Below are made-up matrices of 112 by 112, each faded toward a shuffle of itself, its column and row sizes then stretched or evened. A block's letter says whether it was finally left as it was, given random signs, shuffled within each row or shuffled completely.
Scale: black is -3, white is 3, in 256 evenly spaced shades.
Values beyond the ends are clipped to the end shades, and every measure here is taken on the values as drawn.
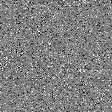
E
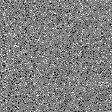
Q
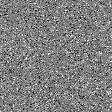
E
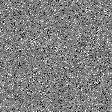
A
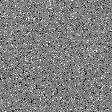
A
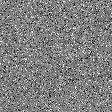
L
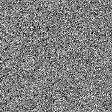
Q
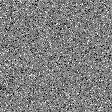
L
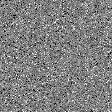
E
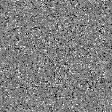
E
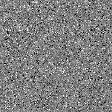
Q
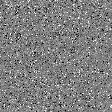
E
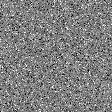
L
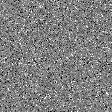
A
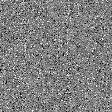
Q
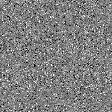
Q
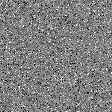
L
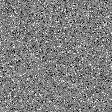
A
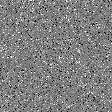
A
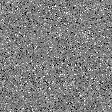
A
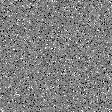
A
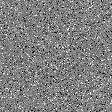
L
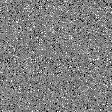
Q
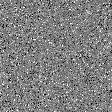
L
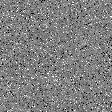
L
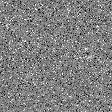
A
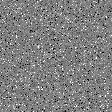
L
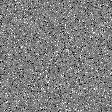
L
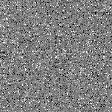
Q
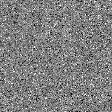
Q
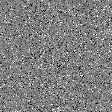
E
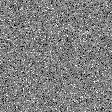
L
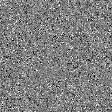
E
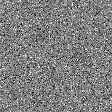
L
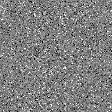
Q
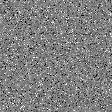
A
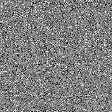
Q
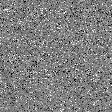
A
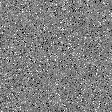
L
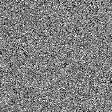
Q
